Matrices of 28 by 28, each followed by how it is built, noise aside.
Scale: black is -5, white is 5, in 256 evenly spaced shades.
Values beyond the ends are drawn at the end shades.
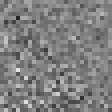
lower triangular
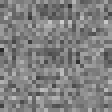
blocks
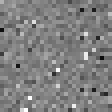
sparse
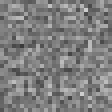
blocks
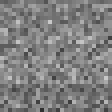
repeating columns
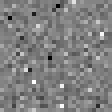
sparse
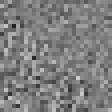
lower triangular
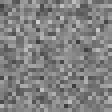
repeating columns
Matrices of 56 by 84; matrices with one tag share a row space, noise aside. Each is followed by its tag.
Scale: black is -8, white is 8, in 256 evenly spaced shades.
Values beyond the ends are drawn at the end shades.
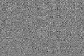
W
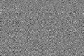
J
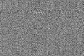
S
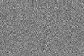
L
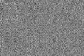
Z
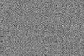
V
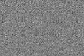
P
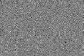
Z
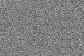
S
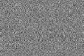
J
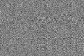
L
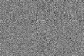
L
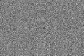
L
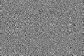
J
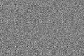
Z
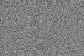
Z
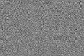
V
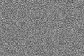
P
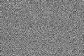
J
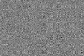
W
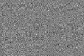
P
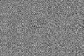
S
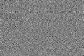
J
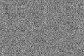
P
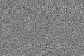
W
